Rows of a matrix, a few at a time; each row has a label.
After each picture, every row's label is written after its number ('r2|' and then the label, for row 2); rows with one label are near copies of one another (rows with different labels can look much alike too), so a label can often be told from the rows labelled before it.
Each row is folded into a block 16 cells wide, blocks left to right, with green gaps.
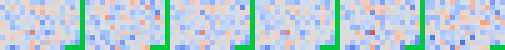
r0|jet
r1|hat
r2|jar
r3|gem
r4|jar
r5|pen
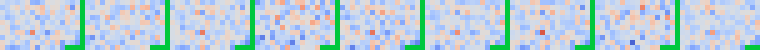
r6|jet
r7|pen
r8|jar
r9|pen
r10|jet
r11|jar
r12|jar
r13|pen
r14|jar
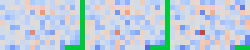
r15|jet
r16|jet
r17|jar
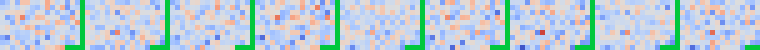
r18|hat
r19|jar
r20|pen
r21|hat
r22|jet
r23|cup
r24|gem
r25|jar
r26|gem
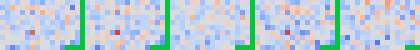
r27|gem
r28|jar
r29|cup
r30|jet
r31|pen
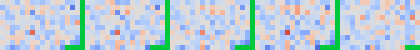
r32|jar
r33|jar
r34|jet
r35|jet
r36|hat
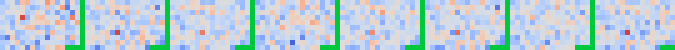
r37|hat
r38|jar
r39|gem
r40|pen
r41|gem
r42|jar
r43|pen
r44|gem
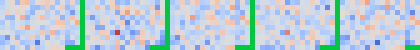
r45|cup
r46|jet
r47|hat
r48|jar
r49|cup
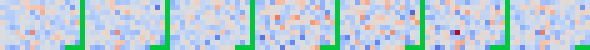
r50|jar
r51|jar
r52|pen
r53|hat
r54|cup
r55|gem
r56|gem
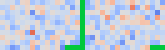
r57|jar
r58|pen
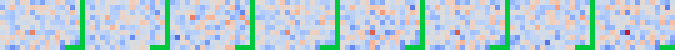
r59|jar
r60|hat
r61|hat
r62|jet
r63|jet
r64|jar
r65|pen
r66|jar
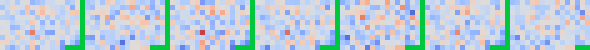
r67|jet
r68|pen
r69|jet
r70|jet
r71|hat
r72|jet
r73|hat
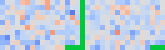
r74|cup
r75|jet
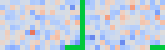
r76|jar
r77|pen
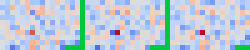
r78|jet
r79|gem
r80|gem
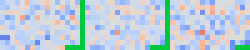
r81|pen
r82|jar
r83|jet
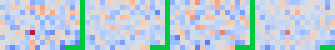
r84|jet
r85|cup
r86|cup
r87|jet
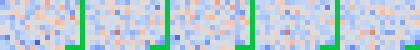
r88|pen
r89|jar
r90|cup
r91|jar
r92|jet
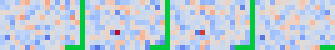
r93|hat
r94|jar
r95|gem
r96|hat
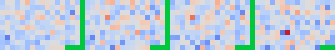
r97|cup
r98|cup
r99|hat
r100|gem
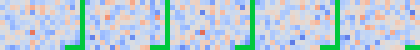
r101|jet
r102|hat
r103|jar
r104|pen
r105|cup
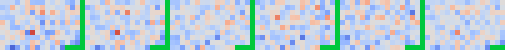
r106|jet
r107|gem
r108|pen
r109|hat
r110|cup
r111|jet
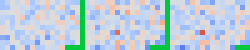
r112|pen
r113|jar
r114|gem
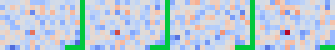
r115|jet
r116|gem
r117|cup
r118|gem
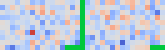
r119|jet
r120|cup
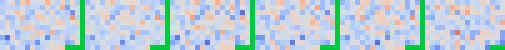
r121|cup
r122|pen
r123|cup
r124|pen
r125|pen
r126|jet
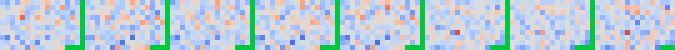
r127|hat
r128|hat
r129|pen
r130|pen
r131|pen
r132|gem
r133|jet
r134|jet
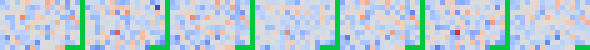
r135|hat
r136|jar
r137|hat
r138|jet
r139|cup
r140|gem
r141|pen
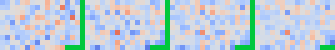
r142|hat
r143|jet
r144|jet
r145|jar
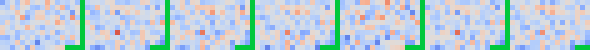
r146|pen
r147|jar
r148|jet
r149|jet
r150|cup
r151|jar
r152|jet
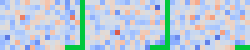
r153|hat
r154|jar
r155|cup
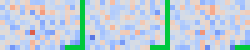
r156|jet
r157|cup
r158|jet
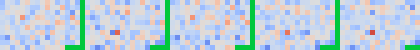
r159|hat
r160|jar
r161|hat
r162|jet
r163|jar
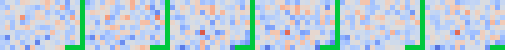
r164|hat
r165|hat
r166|jet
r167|jet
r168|cup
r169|gem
